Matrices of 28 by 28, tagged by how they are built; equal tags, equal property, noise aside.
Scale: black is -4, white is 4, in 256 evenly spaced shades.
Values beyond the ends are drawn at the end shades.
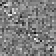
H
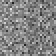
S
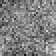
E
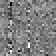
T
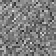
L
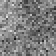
E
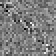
H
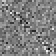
H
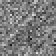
L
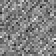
L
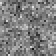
E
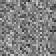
S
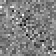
H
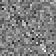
H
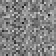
S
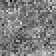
E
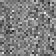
S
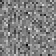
S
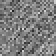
L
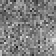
E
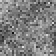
E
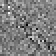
H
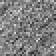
L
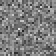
S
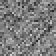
L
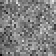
E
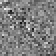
H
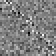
H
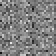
S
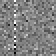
T
